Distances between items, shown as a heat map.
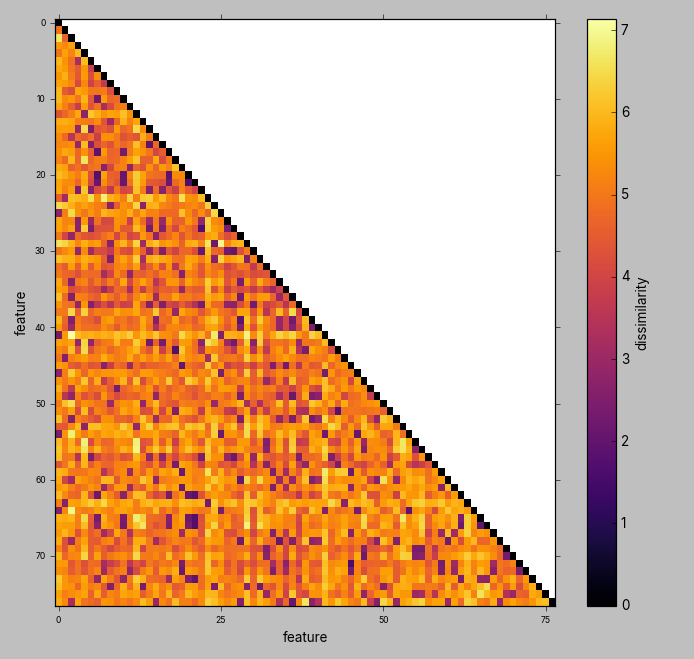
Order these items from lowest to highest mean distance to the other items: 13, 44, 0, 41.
13, 44, 0, 41
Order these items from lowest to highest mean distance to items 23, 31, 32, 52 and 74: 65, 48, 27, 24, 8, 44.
8, 24, 44, 48, 27, 65
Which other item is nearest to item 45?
71
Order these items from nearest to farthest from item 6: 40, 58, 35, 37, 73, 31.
73, 37, 35, 40, 58, 31
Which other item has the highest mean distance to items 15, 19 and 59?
41
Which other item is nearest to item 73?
21
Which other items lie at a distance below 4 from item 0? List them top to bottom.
25, 41, 46, 54, 64
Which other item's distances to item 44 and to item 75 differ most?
63
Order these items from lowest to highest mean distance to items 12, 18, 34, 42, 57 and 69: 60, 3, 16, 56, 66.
16, 3, 60, 56, 66
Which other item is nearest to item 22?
27
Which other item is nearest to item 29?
24
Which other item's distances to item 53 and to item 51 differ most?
43
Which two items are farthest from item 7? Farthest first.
23, 63
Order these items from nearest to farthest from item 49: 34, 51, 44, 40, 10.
40, 34, 44, 10, 51
